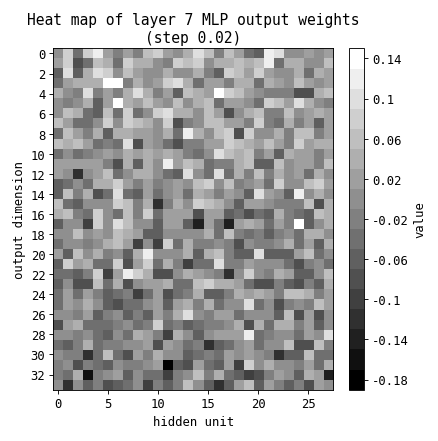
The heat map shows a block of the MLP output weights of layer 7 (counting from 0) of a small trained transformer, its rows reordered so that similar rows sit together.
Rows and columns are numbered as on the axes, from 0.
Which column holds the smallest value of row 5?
4
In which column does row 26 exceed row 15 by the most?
10
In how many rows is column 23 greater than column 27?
9
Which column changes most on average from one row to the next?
19
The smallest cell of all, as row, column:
31, 11
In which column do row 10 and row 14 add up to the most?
24
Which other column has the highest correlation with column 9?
16
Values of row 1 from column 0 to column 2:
0.02 0.08 -0.08
